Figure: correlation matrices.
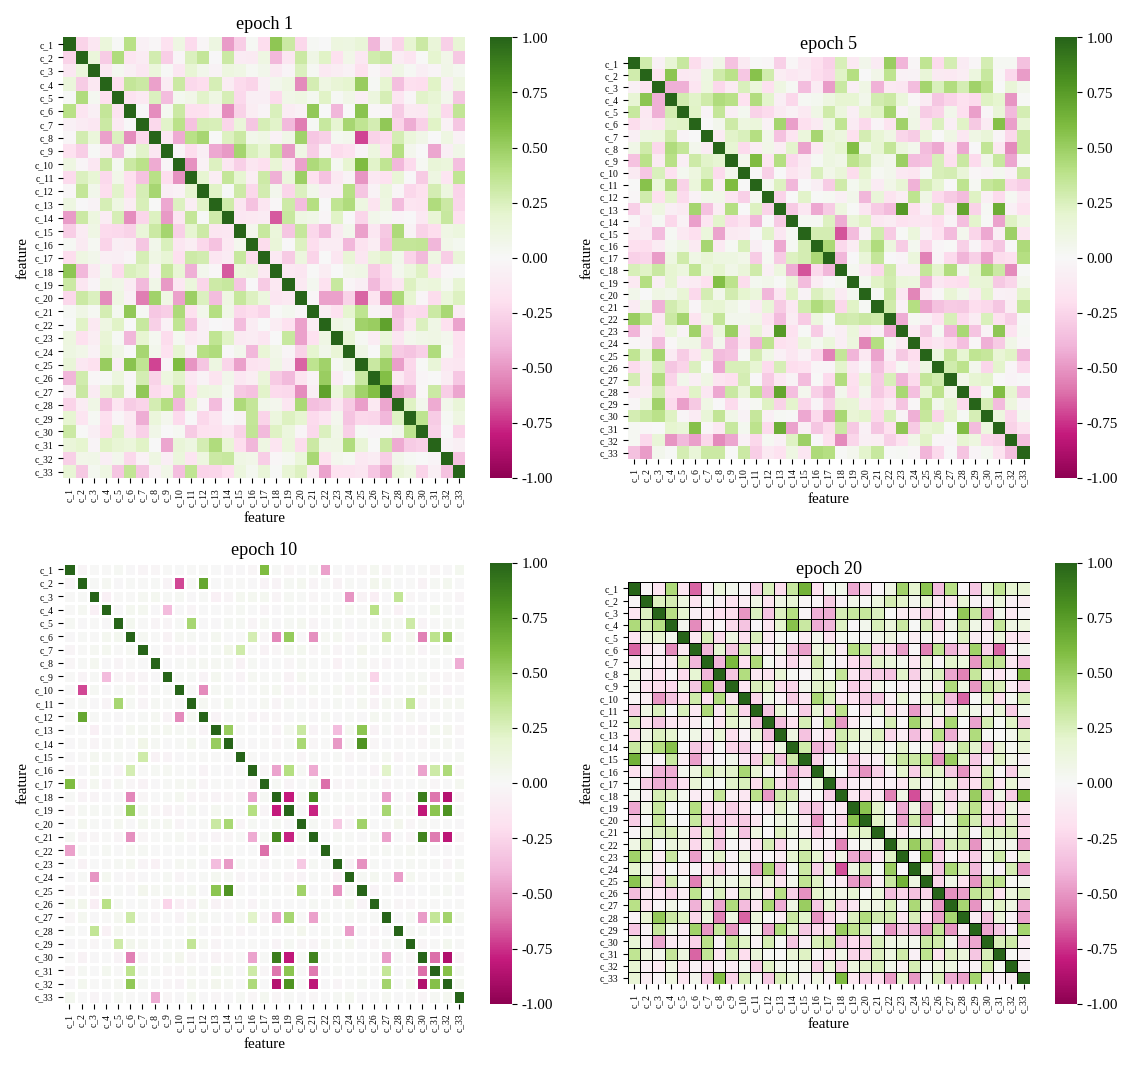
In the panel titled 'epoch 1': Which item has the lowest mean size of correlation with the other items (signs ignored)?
c_3
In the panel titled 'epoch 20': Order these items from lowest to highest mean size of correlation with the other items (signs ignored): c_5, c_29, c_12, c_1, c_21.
c_5, c_21, c_12, c_1, c_29
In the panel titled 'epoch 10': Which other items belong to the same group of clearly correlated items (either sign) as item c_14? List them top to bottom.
c_13, c_20, c_23, c_25
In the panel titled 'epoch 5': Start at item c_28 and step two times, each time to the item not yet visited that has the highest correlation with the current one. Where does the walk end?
c_23
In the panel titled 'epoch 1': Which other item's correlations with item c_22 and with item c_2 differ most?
c_20
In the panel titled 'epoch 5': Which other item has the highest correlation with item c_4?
c_2
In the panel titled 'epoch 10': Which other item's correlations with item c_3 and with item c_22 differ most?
c_17
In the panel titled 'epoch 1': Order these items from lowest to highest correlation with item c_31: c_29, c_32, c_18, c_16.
c_16, c_29, c_18, c_32
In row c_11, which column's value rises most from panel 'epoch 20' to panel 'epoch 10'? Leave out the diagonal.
c_24
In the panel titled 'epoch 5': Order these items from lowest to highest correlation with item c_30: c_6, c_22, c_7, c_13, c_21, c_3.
c_21, c_6, c_13, c_7, c_22, c_3
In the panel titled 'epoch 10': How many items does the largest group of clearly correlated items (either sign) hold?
9
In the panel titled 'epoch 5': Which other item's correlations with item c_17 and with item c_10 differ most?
c_3
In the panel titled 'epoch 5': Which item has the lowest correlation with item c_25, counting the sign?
c_17
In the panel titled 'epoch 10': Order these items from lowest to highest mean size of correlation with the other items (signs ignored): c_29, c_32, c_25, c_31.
c_29, c_25, c_31, c_32
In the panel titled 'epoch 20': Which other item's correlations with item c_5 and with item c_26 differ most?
c_28
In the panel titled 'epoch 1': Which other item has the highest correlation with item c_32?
c_21
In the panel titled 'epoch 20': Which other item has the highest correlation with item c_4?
c_14
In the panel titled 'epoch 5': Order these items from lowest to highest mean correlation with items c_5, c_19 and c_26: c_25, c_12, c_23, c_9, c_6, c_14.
c_25, c_12, c_14, c_23, c_6, c_9
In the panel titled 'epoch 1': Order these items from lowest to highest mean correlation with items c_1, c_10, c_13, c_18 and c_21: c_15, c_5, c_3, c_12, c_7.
c_15, c_3, c_5, c_12, c_7
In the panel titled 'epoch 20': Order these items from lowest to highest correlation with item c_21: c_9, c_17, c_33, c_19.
c_33, c_17, c_9, c_19
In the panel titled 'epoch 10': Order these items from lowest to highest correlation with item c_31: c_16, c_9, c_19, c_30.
c_30, c_9, c_16, c_19
